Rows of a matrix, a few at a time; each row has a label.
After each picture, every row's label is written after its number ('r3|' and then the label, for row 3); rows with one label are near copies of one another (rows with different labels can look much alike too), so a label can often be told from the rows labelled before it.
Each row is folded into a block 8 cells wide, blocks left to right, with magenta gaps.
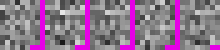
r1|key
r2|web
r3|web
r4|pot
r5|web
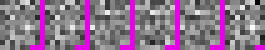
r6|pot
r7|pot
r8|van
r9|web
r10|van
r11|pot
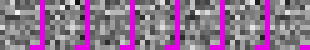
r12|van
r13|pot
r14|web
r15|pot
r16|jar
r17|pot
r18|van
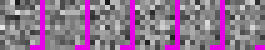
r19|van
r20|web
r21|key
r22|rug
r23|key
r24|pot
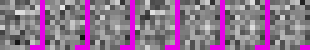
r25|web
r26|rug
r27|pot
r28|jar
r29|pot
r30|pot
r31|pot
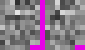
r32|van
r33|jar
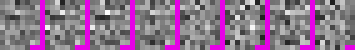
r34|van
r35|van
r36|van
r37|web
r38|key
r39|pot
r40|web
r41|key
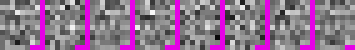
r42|web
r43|pot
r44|jar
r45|van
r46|rug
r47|key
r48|jar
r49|web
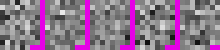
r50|key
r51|van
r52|rug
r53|rug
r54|web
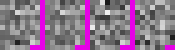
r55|web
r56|web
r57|van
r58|rug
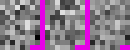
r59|rug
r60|jar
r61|rug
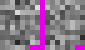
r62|web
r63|rug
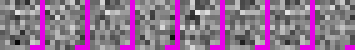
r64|web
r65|pot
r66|jar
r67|rug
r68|jar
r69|web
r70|web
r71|pot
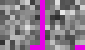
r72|pot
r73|jar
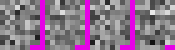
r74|rug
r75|van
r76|key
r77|web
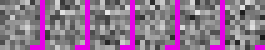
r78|pot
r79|jar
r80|web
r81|key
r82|van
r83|rug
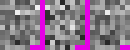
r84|web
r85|key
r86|web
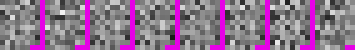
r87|pot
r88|van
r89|rug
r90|rug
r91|key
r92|key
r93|key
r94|jar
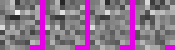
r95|van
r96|van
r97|van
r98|jar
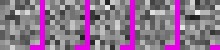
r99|jar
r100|rug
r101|key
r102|jar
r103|van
